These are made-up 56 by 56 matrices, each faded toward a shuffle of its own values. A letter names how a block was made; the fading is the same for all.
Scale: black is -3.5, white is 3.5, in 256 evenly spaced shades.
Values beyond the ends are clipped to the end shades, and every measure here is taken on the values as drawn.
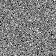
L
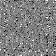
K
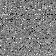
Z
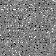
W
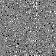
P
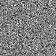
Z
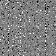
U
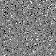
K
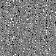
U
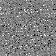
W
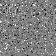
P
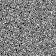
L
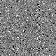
K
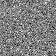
L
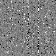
U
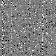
U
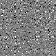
K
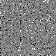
P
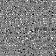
W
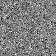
L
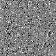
K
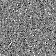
L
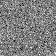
L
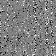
U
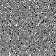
K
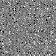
K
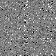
P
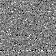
Z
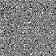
K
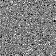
Z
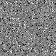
Z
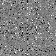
P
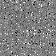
P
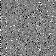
U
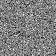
L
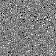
K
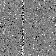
U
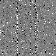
U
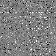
P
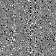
U
